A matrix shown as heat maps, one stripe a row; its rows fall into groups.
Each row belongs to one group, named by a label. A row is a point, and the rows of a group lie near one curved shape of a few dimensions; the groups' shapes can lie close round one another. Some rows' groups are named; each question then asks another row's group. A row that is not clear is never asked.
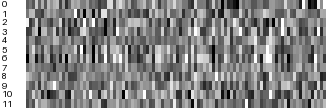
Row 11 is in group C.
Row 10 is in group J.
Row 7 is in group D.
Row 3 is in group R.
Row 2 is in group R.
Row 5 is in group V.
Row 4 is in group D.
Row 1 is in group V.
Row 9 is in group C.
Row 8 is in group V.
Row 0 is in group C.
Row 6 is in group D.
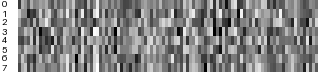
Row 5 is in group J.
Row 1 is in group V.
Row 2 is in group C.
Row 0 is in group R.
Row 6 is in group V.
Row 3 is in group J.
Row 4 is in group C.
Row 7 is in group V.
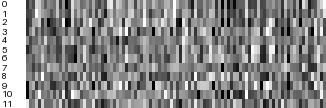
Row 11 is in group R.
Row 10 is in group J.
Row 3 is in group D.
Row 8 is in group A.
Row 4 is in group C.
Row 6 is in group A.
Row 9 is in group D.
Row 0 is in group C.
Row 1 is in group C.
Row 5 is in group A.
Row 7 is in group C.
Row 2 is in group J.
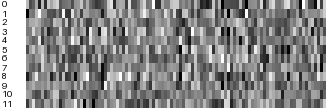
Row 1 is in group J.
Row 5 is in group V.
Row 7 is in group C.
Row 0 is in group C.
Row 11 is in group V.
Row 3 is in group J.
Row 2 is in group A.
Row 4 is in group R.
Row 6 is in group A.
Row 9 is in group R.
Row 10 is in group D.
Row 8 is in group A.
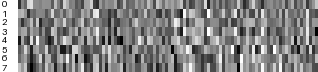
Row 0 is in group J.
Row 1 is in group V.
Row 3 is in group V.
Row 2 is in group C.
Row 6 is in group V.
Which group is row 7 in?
V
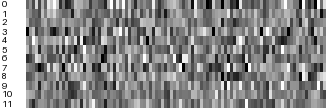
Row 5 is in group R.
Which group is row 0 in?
C
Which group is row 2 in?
C
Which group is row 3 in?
D
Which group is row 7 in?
V
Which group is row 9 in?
R
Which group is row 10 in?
V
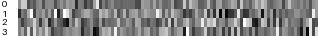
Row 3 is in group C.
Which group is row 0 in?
V
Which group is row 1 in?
J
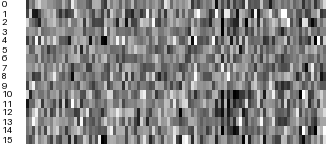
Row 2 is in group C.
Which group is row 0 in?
J
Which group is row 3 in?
R
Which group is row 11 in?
C
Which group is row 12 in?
A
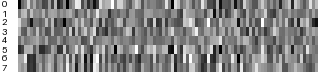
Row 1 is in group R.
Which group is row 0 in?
A
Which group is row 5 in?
J
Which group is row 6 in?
V
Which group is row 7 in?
V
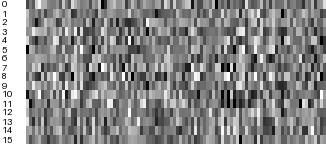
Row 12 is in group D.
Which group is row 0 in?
J
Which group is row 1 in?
D
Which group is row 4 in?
D
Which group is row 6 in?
J
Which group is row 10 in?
J
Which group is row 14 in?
A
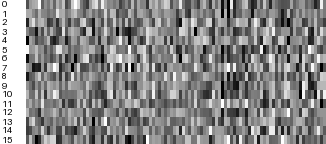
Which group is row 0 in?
J
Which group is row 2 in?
V
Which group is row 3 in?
C
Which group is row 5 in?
R
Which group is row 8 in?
C
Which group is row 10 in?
C
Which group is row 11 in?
A
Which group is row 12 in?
C
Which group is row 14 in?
A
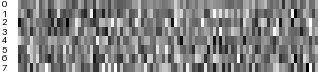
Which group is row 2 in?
A
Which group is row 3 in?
R
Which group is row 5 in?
C
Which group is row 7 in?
C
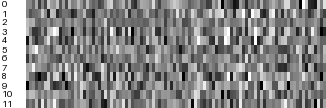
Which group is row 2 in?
V
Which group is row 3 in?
D
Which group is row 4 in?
D
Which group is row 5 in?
A
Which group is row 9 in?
D
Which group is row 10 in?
R
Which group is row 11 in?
C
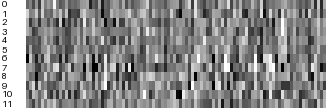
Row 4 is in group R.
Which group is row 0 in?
C
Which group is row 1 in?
R
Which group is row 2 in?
R
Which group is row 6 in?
D
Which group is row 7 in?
D
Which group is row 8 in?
C
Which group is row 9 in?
V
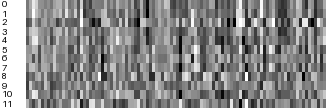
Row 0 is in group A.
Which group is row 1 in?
A
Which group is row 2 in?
A
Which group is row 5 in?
R
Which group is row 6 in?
C
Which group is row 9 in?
D
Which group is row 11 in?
R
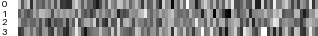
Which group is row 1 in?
C
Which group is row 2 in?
R
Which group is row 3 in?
A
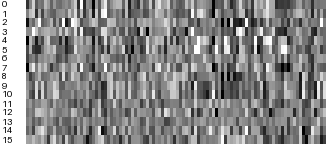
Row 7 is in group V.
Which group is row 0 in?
V
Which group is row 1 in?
V
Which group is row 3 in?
A
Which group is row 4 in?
D
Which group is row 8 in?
C
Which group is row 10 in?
C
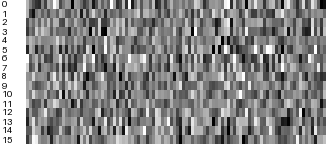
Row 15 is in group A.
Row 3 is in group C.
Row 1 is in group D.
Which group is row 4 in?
R
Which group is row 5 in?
D
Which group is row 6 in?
R
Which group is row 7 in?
R
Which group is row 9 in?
V
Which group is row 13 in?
V
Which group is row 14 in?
J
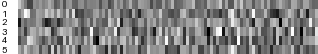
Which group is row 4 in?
C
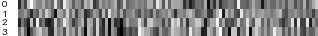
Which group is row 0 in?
J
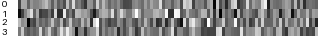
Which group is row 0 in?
R
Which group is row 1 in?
J
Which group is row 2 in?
V
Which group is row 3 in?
V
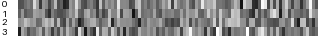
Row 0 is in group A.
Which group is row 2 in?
A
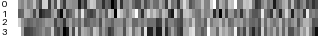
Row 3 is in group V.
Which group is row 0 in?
A
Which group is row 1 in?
J
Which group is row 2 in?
V
